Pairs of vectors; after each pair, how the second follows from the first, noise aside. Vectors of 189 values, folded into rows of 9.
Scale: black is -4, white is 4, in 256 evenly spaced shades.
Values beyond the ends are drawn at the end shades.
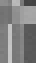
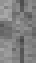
wrapped around, negated, shrunk.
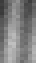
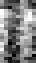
wrapped around, negated, scaled up.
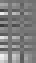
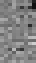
reversed, negated, partly zeroed.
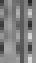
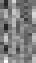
reversed, negated.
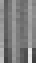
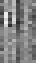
wrapped around.
